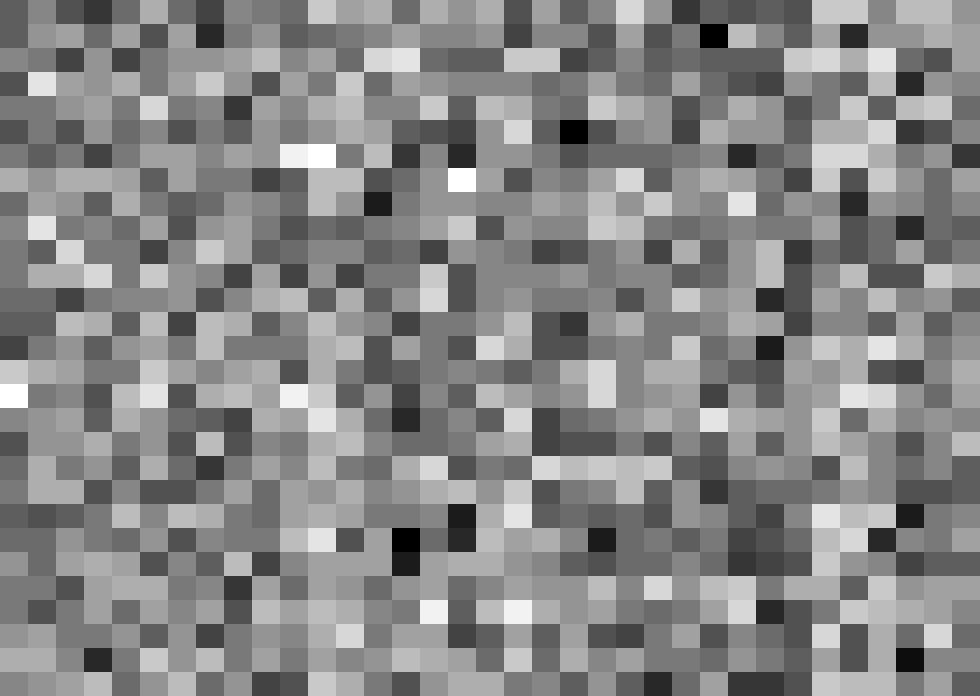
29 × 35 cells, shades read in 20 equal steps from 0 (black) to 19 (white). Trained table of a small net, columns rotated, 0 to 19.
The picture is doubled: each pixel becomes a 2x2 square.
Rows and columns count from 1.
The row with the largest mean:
17
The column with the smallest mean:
28
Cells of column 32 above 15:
4
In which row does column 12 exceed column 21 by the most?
7
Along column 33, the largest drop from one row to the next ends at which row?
6
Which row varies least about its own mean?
25
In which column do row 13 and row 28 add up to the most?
16
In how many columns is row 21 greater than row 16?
14
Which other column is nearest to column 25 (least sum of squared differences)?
5
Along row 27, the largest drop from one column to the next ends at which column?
31
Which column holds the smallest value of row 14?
21
